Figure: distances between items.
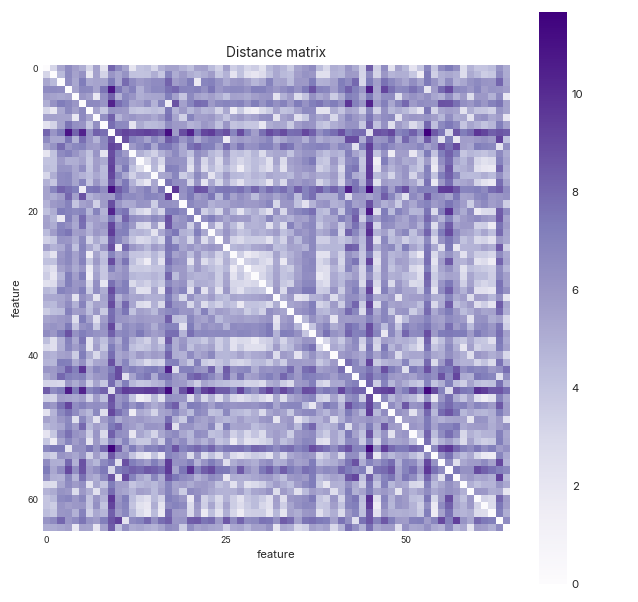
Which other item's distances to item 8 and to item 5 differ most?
17
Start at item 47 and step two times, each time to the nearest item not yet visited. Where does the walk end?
36
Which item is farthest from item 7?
9
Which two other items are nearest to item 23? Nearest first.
15, 41
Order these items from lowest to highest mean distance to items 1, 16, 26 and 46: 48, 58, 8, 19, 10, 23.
58, 8, 48, 23, 10, 19
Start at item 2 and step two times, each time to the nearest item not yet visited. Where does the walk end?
44
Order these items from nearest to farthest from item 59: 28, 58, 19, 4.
4, 19, 28, 58
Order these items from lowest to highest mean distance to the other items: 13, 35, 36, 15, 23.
13, 15, 35, 23, 36
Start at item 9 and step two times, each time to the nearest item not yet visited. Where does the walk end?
56
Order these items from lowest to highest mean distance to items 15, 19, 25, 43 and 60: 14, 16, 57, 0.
0, 14, 16, 57
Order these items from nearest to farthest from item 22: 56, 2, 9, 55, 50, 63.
50, 55, 2, 63, 56, 9
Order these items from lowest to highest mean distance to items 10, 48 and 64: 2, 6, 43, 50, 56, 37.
6, 2, 37, 50, 43, 56
